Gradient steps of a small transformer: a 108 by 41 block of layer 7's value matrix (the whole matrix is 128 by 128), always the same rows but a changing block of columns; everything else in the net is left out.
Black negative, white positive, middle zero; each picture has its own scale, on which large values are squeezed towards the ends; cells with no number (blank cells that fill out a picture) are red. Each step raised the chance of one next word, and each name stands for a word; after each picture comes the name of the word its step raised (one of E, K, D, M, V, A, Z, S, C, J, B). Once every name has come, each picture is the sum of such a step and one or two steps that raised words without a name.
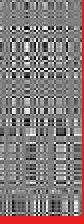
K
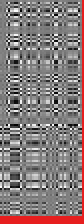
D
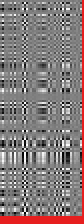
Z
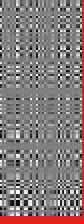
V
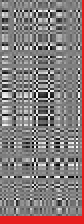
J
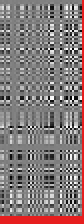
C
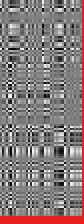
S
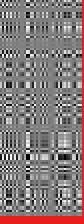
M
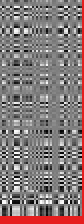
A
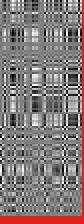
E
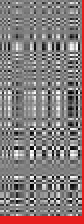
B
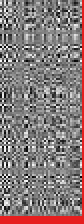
J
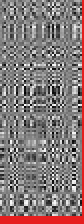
M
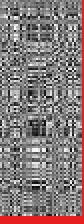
K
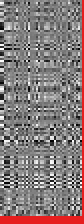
D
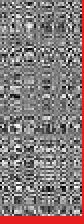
M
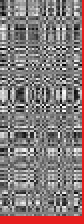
S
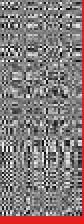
Z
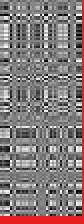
V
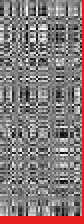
K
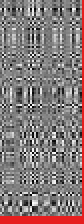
Z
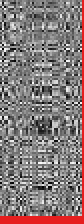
A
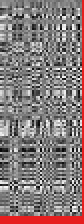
K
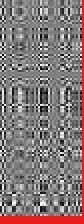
B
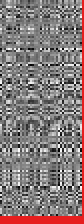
S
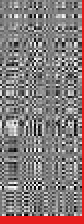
K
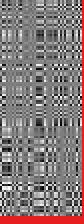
E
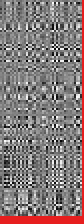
C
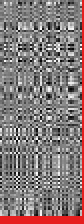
K
